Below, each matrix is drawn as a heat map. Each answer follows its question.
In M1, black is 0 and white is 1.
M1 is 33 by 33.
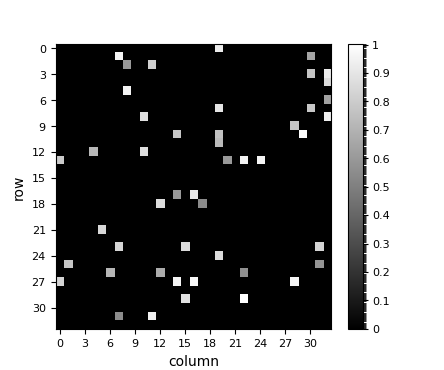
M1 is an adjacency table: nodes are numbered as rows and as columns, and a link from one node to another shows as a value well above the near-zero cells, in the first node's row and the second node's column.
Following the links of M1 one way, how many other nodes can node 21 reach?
9
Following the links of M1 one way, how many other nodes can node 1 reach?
3
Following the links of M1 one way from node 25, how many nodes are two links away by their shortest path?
3
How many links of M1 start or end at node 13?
4
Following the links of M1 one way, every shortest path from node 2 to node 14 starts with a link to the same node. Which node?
node 8
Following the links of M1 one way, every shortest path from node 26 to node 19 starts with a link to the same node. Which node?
node 12
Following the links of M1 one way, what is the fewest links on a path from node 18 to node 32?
3
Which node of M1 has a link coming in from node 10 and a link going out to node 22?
node 29
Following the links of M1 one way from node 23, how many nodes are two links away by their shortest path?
3
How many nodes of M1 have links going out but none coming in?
10
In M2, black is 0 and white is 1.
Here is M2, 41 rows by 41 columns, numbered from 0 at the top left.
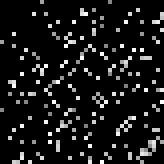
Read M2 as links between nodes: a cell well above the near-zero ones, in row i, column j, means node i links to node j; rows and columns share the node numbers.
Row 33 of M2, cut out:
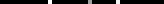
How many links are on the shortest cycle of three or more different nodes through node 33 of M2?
5
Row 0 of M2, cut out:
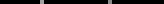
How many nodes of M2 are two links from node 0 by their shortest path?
3
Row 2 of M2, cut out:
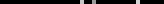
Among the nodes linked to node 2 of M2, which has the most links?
node 23
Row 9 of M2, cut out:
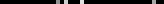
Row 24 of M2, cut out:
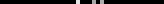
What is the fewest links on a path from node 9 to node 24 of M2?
4
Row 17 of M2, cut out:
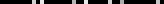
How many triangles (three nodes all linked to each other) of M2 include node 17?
4
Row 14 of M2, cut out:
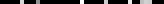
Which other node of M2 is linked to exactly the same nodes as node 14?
node 38
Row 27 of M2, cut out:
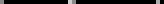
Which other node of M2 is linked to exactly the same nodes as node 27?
node 10
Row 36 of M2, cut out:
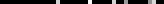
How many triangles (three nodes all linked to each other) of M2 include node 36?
2
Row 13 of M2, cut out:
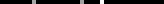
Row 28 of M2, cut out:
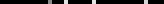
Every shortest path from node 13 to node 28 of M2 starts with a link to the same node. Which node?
node 8
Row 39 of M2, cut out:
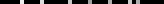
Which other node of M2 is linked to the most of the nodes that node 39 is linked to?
node 18
